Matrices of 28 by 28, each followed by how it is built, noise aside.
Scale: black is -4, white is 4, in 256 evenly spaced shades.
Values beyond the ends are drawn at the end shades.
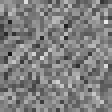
Hankel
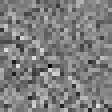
lower triangular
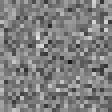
repeating rows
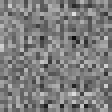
low rank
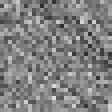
Toeplitz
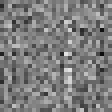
low rank
